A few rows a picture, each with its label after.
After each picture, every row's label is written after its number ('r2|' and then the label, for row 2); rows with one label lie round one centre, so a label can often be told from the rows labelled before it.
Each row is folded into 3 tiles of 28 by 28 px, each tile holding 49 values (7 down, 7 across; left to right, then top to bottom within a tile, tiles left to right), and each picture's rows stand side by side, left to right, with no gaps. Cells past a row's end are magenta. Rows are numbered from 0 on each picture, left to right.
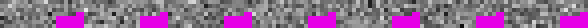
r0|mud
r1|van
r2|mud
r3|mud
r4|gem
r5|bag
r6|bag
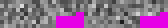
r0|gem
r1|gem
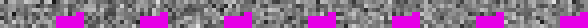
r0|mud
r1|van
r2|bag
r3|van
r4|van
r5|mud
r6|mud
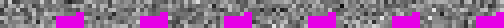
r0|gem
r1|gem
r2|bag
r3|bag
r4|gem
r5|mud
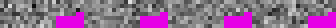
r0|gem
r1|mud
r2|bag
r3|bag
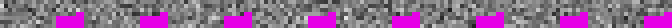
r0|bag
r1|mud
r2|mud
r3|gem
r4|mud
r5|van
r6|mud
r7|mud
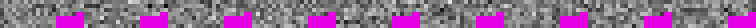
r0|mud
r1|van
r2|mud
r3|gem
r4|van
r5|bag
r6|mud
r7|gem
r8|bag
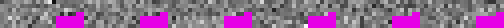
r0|mud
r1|mud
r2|gem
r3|bag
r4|mud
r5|gem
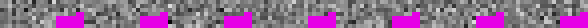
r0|gem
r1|bag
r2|bag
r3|gem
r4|van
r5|gem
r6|mud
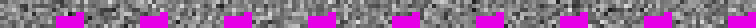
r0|mud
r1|bag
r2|mud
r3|van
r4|mud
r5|mud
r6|mud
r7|bag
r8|mud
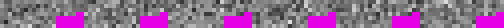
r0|bag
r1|mud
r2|gem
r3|bag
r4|gem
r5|mud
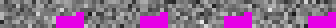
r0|bag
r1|bag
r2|gem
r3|gem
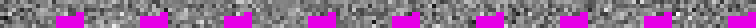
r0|mud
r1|bag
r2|van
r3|bag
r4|gem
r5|van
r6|bag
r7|gem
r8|gem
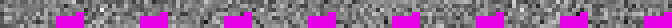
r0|van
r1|gem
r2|gem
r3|mud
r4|van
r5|mud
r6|gem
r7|van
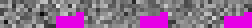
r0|gem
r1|gem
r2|bag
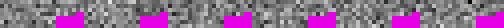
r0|mud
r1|mud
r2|van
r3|van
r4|gem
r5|gem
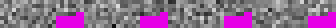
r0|mud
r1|mud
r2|gem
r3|mud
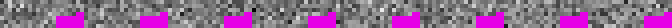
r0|gem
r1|van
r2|mud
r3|gem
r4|bag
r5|bag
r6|mud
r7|bag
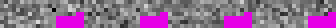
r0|bag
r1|bag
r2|van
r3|gem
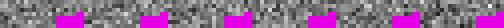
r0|bag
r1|bag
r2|bag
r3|gem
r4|mud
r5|bag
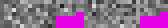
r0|mud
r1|gem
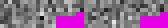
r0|bag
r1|bag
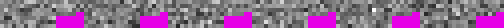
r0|bag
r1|van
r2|van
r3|bag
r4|bag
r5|van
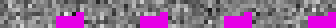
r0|gem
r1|van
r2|gem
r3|bag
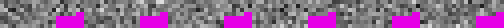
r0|bag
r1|van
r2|van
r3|bag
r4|van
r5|gem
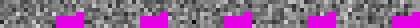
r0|van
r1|gem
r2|van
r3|van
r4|mud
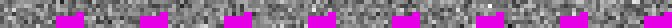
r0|mud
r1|van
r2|van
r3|bag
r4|mud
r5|bag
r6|van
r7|mud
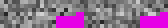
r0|bag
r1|van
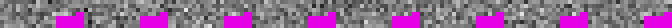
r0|gem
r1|bag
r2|gem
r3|mud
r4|van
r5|van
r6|van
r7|van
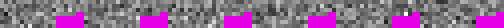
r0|bag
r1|bag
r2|gem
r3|bag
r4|van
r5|van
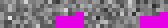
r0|mud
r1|mud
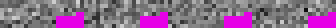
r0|van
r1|gem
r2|van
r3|bag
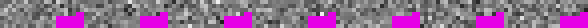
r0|mud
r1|van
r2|van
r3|van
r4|gem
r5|mud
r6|bag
